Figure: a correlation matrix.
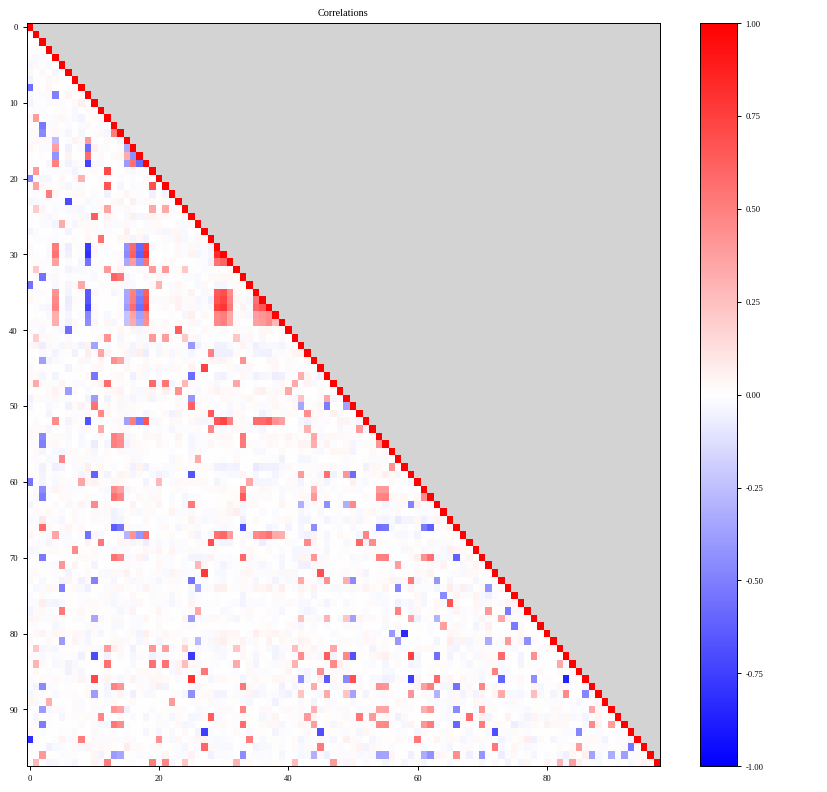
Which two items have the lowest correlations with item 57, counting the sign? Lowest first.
74, 81
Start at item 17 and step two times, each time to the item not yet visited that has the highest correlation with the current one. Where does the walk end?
15
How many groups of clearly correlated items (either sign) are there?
14
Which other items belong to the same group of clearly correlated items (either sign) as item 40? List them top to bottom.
6, 23, 48
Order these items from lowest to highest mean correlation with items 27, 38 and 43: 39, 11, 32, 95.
32, 39, 11, 95
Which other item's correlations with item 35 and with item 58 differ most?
80
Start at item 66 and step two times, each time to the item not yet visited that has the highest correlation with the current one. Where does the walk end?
96
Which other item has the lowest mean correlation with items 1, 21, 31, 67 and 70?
9
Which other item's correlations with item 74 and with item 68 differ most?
28
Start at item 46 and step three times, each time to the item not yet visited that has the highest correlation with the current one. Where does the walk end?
73
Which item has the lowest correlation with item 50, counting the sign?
83
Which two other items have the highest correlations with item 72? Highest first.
27, 45
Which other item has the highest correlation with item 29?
30
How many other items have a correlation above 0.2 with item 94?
4
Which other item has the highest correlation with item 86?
25
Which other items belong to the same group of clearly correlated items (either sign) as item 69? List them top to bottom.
7
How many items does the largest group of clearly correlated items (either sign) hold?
16
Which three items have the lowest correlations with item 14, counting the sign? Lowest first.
66, 2, 96
